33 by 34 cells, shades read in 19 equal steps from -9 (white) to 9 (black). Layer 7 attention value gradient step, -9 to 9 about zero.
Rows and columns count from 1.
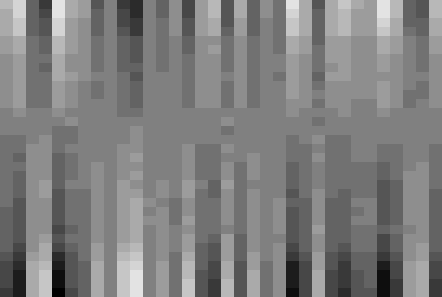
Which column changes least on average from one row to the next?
9
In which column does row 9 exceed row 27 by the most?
11
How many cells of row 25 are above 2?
4
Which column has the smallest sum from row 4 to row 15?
5
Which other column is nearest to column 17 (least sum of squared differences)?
31
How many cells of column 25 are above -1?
19
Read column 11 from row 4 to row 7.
5 3 3 3
